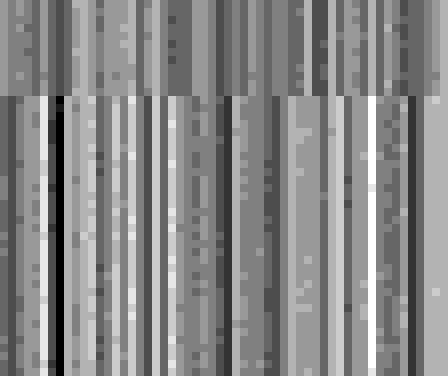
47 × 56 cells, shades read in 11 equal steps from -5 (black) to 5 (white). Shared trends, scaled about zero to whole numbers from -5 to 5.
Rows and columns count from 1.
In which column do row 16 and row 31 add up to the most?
47
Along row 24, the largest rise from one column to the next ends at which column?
9
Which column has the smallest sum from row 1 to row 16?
8
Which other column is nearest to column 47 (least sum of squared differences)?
6
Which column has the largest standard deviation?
22
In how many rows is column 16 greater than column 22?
12
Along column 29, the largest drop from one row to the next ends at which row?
13
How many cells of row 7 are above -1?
33
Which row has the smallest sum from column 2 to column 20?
10
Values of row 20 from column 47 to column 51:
5 1 -1 -1 1
